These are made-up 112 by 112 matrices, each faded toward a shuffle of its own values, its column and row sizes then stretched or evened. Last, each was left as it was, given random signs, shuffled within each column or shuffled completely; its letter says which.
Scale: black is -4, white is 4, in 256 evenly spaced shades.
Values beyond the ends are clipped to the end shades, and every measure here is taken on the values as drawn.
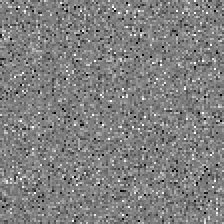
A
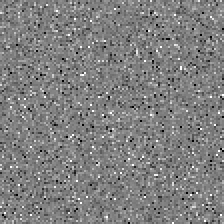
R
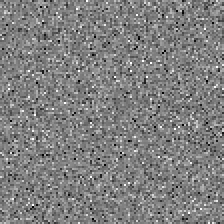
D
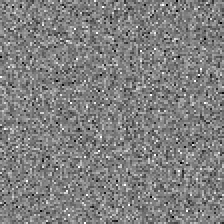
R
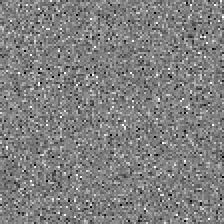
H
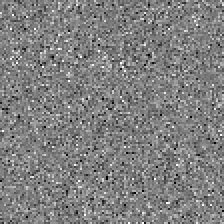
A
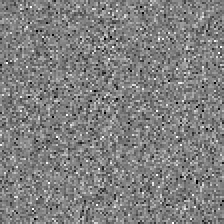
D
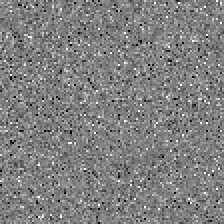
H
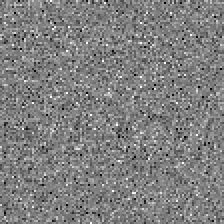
H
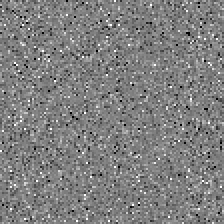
D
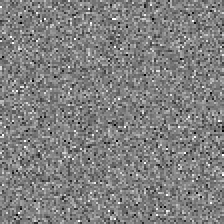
D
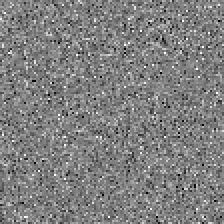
A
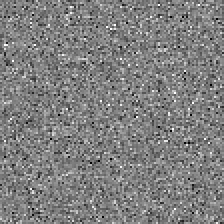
H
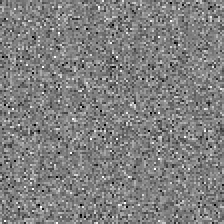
H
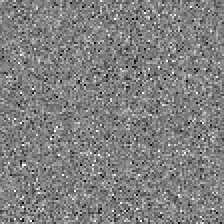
A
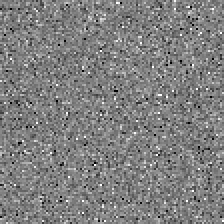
A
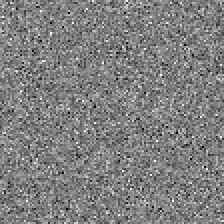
D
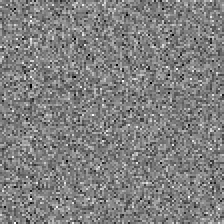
A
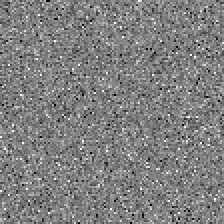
R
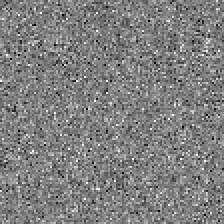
H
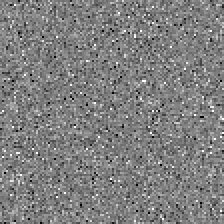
D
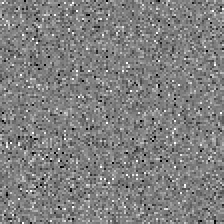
H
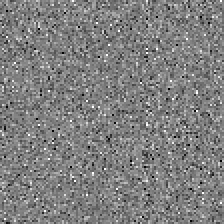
D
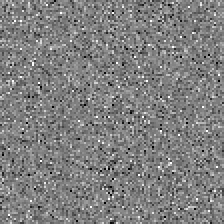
H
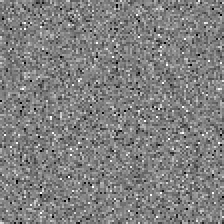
D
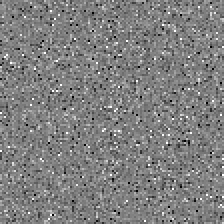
D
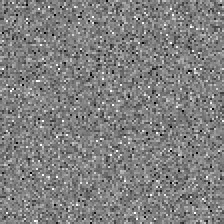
R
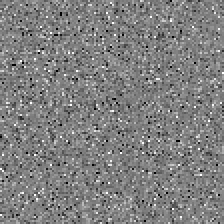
A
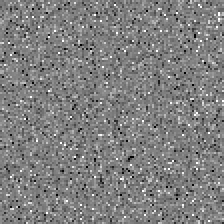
R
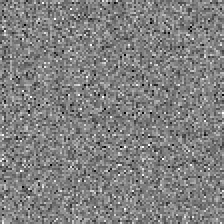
A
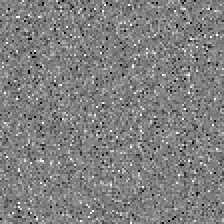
D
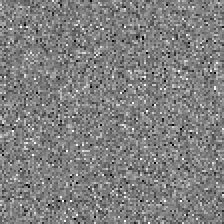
H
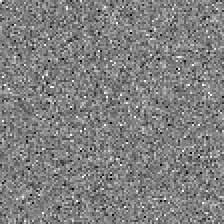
R
